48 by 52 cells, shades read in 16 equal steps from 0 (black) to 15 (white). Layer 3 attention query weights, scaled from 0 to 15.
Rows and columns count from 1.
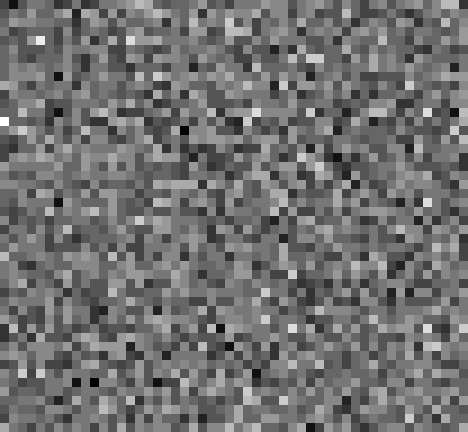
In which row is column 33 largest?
37
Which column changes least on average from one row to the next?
20
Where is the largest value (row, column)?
14, 1
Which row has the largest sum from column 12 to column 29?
9
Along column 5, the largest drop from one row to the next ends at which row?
6
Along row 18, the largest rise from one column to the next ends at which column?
34
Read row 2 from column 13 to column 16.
9 4 8 7
